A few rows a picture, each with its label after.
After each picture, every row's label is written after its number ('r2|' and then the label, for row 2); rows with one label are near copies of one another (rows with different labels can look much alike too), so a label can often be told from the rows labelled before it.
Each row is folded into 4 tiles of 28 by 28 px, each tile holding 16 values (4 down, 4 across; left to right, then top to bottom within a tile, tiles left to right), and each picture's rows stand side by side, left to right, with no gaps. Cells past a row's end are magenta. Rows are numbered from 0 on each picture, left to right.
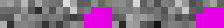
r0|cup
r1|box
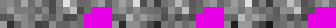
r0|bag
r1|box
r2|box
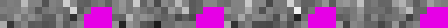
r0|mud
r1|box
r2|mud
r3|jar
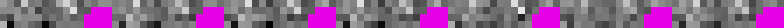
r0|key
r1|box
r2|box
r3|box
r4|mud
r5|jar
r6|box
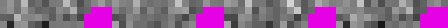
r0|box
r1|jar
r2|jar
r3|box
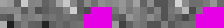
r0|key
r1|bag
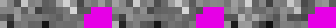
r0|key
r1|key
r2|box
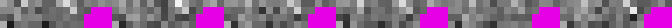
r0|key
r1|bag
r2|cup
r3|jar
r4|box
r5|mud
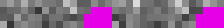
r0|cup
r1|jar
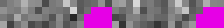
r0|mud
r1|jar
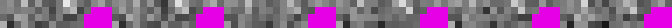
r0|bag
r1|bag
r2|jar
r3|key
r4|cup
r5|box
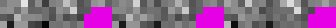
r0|box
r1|box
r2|key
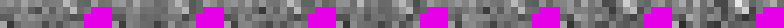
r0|cup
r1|jar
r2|cup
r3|jar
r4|cup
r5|bag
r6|bag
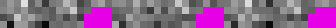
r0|box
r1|cup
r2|box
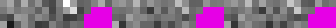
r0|bag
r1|cup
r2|cup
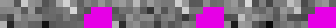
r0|key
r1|cup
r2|box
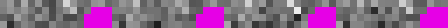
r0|bag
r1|box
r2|mud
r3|cup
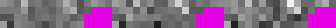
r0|jar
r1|key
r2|bag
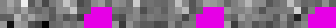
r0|box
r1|jar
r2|mud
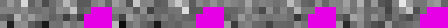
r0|box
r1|key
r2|cup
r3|bag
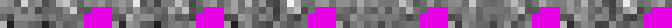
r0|key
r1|box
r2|bag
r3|cup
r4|jar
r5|bag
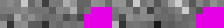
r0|box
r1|key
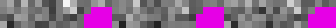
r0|bag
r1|box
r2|cup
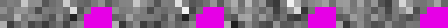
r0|mud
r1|mud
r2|bag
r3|bag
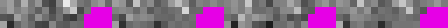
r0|bag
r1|key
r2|box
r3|key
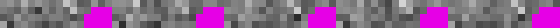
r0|cup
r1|box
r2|mud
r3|bag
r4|mud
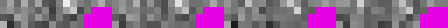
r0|bag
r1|bag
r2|key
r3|jar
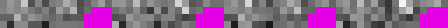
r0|box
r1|cup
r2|box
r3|bag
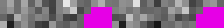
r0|bag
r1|box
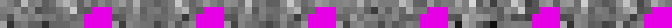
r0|key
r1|jar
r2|jar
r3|cup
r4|box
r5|jar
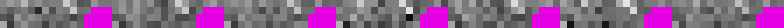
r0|cup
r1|bag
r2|cup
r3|mud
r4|bag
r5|key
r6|cup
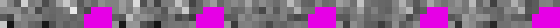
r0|key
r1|box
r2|cup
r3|jar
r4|box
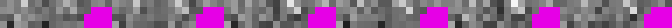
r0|box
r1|jar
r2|bag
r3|key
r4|bag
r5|mud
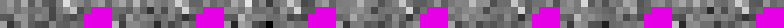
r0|bag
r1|cup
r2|box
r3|mud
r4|mud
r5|box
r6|cup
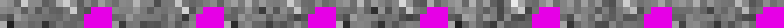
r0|key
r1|mud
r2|cup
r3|cup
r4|bag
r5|bag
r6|cup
